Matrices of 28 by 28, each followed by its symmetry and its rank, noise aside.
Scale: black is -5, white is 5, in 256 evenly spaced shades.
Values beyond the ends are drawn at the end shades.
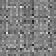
no symmetry, rank three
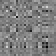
symmetric, rank two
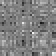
symmetric, rank two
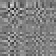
no symmetry, rank two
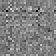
no symmetry, rank four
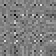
symmetric, rank two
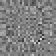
antisymmetric, rank four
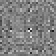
no symmetry, rank three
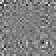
symmetric, rank three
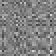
no symmetry, rank four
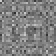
symmetric, rank two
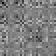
symmetric, rank three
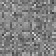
symmetric, rank four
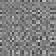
antisymmetric, rank two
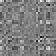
symmetric, rank two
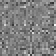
no symmetry, rank four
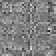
no symmetry, rank four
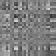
no symmetry, rank two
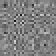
symmetric, rank three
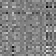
no symmetry, rank two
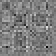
symmetric, rank three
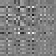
no symmetry, rank two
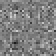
no symmetry, rank four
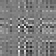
no symmetry, rank two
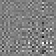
no symmetry, rank two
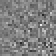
no symmetry, rank three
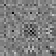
symmetric, rank four
